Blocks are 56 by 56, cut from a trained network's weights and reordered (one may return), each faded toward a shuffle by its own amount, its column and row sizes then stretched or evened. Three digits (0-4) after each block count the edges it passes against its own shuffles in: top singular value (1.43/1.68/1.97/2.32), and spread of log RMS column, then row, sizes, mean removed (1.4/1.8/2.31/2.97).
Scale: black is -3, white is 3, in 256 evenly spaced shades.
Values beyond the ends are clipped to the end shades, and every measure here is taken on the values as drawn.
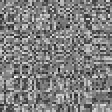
4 0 2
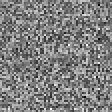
2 2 2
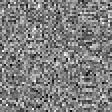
2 0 0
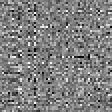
3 3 3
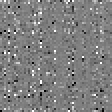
0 3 2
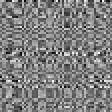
4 1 4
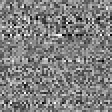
2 1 4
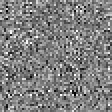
2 2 2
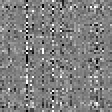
2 4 2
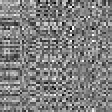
4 2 3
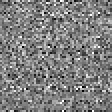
1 0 3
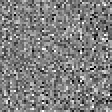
1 3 1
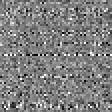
2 0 4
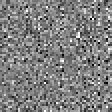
2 3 1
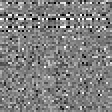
4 1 3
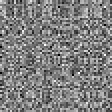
4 1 0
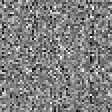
1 3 1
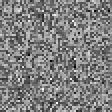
0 3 2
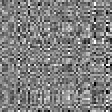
4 4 2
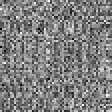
4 0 1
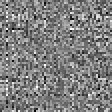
1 4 2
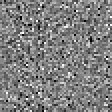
0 2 0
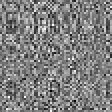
4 3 2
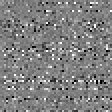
1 1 4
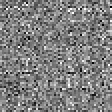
2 2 1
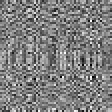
4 3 2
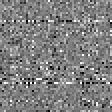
1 1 3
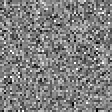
2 1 0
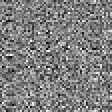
3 1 2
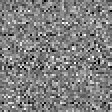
1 0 3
